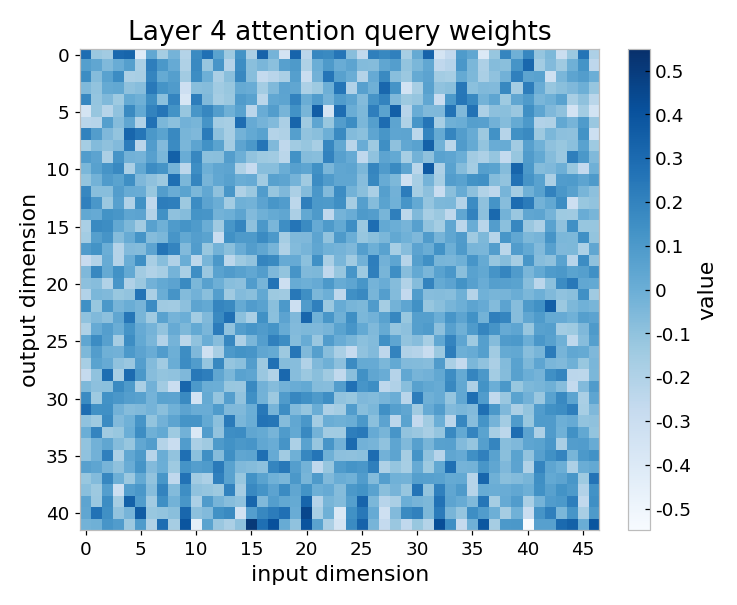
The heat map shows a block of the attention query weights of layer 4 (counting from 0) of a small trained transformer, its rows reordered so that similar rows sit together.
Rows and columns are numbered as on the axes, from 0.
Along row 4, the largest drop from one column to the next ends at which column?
9
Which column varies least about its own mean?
41
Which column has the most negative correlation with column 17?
40
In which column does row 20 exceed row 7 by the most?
17
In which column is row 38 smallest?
3
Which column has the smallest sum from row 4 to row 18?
46
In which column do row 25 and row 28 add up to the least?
44
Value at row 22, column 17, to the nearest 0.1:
-0.1
